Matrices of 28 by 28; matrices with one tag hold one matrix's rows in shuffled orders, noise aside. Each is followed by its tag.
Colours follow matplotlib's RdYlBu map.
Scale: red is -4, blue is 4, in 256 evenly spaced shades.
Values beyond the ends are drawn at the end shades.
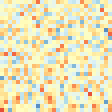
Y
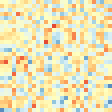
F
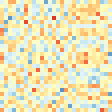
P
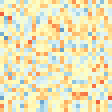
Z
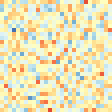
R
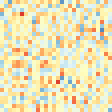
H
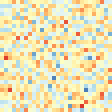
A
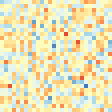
A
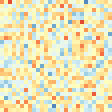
A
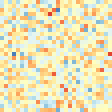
R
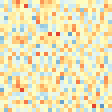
H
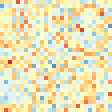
A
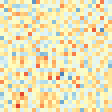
H
